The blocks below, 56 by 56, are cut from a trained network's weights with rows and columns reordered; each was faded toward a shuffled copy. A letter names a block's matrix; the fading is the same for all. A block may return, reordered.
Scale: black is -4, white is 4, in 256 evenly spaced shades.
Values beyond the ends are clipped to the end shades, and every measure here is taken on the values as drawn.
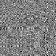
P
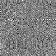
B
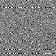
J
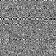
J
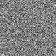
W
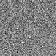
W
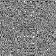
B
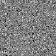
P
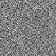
W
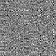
P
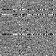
J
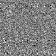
B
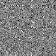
P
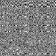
J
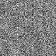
W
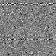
J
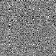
P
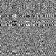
J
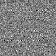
B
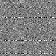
J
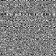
J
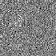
W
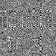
P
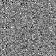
W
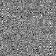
P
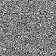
B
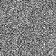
W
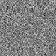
W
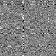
P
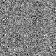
W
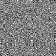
W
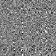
P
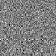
B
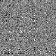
P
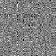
P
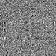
W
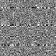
J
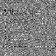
P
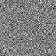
B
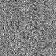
W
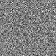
W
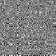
P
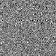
B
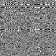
J
